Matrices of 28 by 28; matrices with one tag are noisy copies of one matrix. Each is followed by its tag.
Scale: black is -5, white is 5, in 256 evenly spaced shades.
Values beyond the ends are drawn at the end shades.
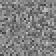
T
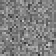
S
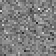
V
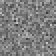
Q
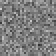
T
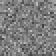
T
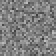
T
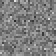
S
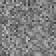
V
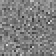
T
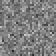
S
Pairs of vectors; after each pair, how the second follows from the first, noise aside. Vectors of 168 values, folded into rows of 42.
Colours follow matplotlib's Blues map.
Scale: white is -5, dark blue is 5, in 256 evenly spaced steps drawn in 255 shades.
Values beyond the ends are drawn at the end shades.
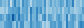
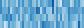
shuffled.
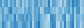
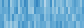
reversed, negated, shrunk.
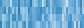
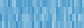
reversed, negated, shrunk.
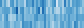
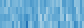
reversed, negated, shrunk.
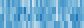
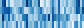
wrapped around, negated, scaled up.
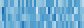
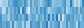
shuffled.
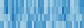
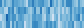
wrapped around, negated.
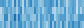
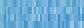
wrapped around, negated, shrunk.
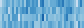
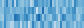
shuffled.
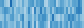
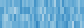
reversed, negated, shrunk.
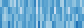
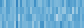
wrapped around, negated, shrunk.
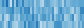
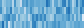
wrapped around, negated.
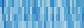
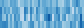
reversed.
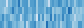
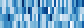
wrapped around, negated, scaled up.
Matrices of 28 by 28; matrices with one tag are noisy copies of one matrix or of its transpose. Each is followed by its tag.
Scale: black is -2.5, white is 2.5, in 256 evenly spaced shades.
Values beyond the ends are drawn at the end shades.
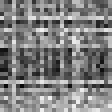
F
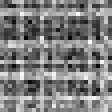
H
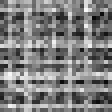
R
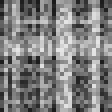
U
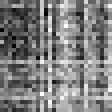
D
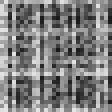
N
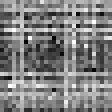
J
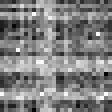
U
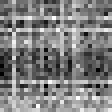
F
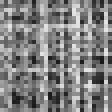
R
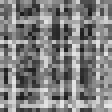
H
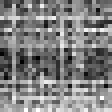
F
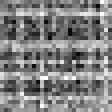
H
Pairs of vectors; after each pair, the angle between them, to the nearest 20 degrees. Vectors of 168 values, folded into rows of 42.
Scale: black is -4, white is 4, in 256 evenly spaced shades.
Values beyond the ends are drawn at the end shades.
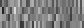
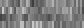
140 degrees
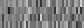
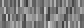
100 degrees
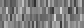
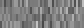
80 degrees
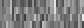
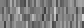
60 degrees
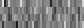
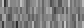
20 degrees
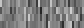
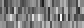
80 degrees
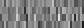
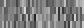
140 degrees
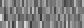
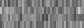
100 degrees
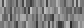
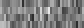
80 degrees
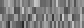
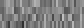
20 degrees
